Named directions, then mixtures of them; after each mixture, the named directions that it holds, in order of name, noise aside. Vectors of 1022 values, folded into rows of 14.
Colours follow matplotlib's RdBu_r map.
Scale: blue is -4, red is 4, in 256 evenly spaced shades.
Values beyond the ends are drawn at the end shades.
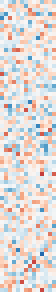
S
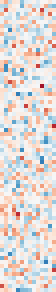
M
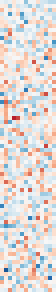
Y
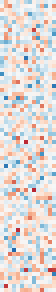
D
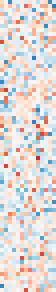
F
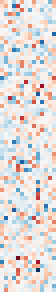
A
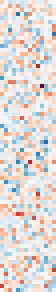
A, M, S.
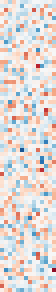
M, Y.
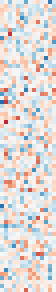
F, Y.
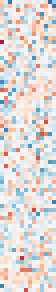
F.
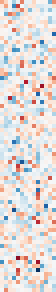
A.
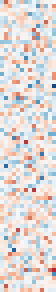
D.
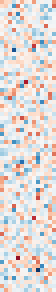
A, F.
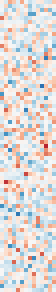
M, S, Y.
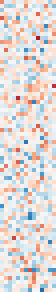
D, F, S.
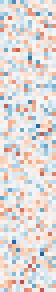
S.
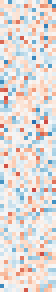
F.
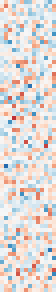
A, D, Y.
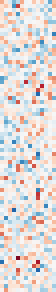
A.
